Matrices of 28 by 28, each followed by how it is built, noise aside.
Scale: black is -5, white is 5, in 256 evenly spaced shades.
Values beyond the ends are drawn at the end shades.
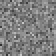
noise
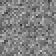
repeating rows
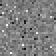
sparse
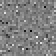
sparse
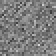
Hankel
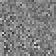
lower triangular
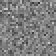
noise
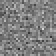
noise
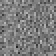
repeating rows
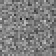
repeating rows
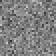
noise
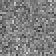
noise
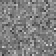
noise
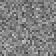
noise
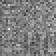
blocks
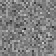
noise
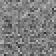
blocks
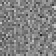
repeating rows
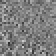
lower triangular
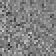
lower triangular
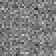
repeating rows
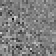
lower triangular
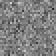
noise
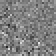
lower triangular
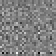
low rank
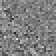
lower triangular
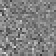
lower triangular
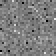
sparse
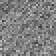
Hankel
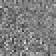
lower triangular
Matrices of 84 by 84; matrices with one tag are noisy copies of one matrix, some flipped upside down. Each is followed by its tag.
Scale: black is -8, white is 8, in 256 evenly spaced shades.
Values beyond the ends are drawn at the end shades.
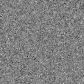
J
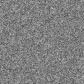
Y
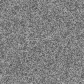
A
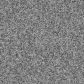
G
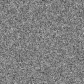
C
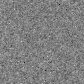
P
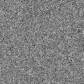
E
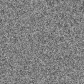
J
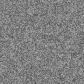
E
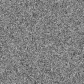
E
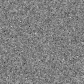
Y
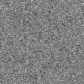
A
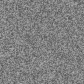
P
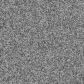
J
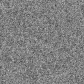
A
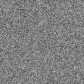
J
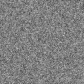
J
